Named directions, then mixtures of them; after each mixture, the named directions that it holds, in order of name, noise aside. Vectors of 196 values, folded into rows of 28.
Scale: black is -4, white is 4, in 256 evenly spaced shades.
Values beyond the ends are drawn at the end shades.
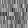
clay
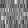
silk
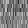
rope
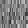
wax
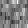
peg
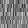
rope.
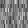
rope, silk, wax.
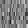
wax.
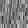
rope, wax.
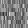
clay, wax.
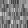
clay, peg, wax.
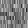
clay.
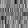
silk.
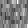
peg.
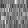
silk.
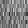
rope, wax.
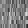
wax.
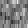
peg.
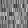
clay.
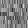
clay.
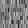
peg, silk, wax.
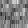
peg.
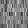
clay, rope.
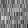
peg, rope, silk.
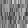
peg, wax.
